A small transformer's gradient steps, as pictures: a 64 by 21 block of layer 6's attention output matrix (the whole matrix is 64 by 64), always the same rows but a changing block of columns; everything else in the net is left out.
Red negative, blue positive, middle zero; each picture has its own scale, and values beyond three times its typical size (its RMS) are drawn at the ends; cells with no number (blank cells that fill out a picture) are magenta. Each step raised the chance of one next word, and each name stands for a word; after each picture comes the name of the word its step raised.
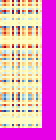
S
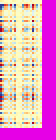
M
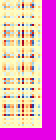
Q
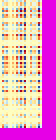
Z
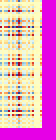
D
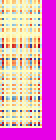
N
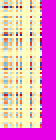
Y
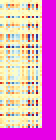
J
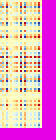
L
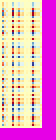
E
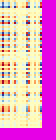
Y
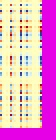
D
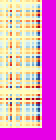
E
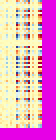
Z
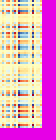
S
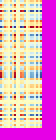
D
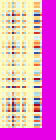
E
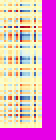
D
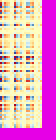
L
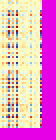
E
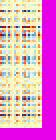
D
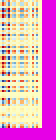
Z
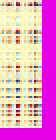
Q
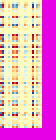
J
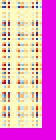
Y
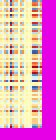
Z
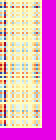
Y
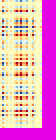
D
